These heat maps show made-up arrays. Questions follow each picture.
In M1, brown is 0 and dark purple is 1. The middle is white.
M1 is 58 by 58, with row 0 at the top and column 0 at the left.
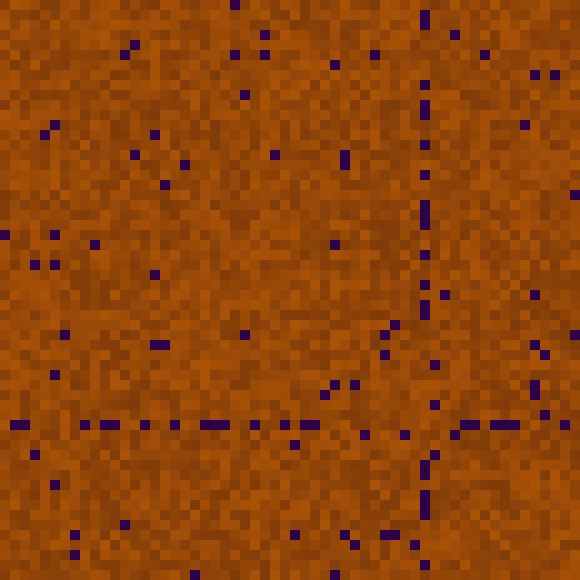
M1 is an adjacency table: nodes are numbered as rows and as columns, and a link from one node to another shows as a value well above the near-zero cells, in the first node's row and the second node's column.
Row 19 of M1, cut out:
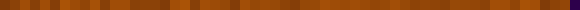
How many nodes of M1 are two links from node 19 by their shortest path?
1
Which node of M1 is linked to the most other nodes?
node 42
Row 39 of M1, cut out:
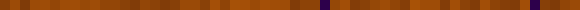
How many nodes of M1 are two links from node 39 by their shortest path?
4
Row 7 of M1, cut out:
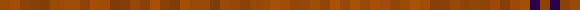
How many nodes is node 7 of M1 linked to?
2
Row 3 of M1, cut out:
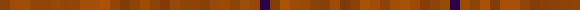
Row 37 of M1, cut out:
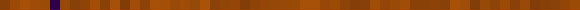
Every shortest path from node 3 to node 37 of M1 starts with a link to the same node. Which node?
node 26
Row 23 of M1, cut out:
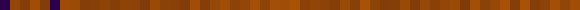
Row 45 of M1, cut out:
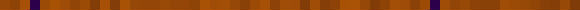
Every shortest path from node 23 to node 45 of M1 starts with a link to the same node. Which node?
node 5
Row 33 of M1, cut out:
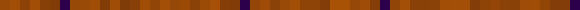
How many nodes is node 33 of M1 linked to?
4
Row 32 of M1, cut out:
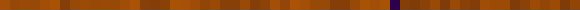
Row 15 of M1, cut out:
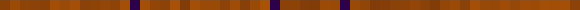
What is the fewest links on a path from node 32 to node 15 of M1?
4
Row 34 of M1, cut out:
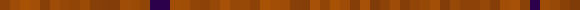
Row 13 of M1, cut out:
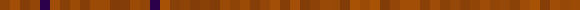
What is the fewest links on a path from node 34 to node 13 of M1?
2
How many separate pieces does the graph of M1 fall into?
3
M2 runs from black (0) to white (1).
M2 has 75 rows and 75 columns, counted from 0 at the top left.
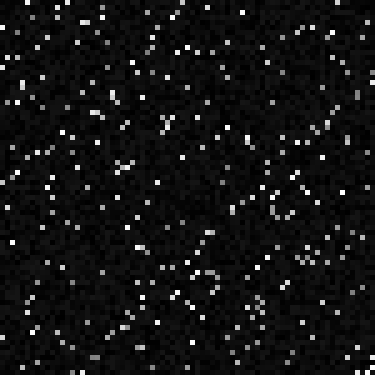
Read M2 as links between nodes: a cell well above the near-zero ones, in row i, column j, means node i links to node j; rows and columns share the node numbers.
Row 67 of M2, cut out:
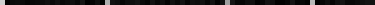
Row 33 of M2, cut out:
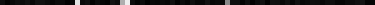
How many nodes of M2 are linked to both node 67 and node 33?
1
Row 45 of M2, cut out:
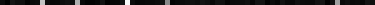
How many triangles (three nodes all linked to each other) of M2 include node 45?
3
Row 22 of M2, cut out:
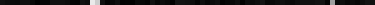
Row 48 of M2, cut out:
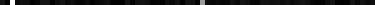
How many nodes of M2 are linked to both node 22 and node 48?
0
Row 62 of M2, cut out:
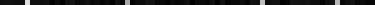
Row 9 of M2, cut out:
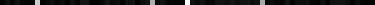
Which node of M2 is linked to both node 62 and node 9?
node 52
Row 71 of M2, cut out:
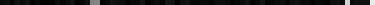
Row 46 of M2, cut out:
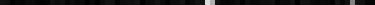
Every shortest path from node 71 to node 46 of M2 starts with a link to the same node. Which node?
node 19
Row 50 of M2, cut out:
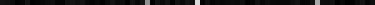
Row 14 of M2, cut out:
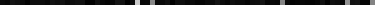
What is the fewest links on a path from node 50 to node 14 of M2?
7
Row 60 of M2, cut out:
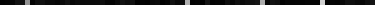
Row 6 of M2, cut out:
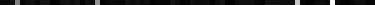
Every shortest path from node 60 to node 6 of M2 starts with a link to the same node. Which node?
node 37
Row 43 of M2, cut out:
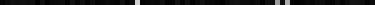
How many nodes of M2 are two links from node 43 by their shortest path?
6
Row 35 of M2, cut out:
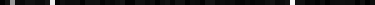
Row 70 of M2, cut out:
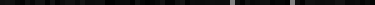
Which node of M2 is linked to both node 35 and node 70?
node 58
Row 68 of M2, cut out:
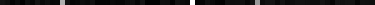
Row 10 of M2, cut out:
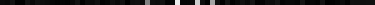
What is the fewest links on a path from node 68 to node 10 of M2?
6
